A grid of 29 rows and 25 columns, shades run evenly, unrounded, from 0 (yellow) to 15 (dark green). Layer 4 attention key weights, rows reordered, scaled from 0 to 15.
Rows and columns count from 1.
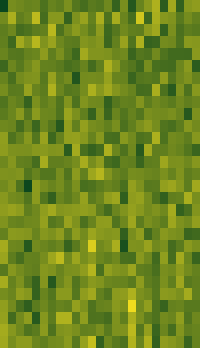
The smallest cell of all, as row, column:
26, 17
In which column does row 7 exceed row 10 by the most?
10
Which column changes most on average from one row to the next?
12
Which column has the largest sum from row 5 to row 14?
18
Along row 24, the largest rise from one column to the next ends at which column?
7
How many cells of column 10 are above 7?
21
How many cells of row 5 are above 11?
5
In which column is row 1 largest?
1
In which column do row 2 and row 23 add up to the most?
19
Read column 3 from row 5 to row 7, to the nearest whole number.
10 10 8
